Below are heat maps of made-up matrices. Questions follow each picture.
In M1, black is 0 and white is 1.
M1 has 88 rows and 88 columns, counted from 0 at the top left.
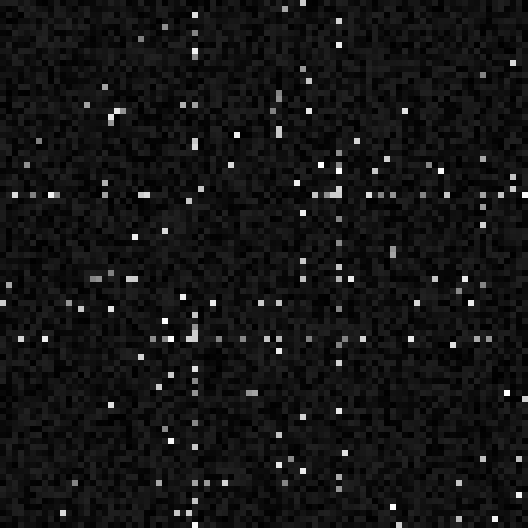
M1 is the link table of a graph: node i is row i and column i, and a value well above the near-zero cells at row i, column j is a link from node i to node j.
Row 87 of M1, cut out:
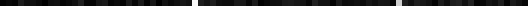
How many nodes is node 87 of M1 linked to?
2
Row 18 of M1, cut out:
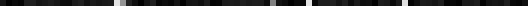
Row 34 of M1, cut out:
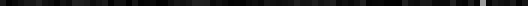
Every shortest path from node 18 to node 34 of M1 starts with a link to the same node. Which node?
node 51
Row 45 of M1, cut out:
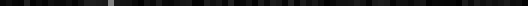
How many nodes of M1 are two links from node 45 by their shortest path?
4
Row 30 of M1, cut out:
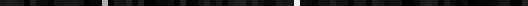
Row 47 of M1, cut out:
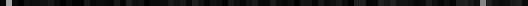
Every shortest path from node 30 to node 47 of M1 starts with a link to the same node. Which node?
node 17
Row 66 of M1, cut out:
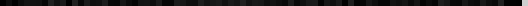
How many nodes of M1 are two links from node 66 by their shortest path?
1
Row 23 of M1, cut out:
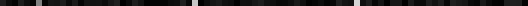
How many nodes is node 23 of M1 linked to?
3
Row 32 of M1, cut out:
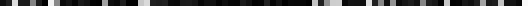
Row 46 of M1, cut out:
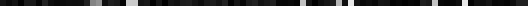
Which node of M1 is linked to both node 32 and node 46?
node 56
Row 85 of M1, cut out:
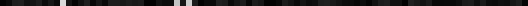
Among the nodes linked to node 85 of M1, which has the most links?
node 31
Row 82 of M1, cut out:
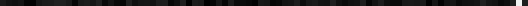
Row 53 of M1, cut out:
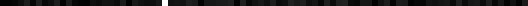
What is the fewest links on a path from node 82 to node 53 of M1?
7
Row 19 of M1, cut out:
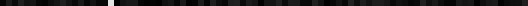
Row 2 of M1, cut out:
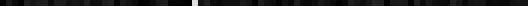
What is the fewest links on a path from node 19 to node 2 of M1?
5
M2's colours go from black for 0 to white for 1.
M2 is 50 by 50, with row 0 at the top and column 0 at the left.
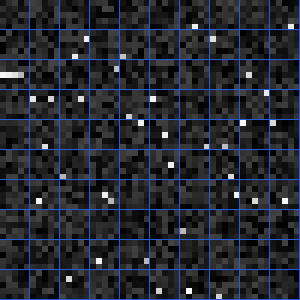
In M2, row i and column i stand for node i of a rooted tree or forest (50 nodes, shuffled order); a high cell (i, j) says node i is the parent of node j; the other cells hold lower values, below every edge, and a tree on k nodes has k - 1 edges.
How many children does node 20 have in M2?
3
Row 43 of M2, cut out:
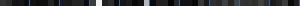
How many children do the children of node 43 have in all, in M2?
7
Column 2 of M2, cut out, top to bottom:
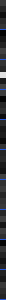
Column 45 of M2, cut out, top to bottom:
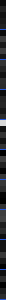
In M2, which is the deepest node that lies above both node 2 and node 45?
9
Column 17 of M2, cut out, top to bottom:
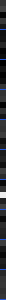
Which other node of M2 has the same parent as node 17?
39
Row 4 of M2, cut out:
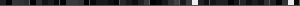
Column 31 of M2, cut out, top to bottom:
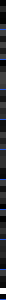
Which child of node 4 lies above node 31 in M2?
48
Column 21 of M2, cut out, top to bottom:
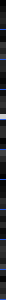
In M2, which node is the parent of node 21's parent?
11
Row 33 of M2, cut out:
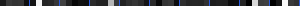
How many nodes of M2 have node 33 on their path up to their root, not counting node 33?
6
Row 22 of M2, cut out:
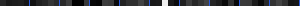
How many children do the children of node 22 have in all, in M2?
1
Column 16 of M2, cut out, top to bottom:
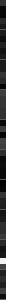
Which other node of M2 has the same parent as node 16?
24
